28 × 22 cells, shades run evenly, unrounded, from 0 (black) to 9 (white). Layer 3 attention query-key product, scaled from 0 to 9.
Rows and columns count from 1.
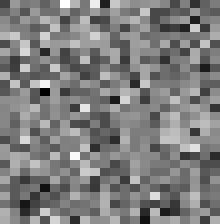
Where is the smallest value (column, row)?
5, 12
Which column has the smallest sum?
21
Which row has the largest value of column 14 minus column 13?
23
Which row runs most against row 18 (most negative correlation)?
27
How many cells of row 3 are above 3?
17
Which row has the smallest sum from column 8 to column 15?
24
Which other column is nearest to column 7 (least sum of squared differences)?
10
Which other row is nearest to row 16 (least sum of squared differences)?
15
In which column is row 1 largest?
7
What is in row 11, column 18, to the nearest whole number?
4
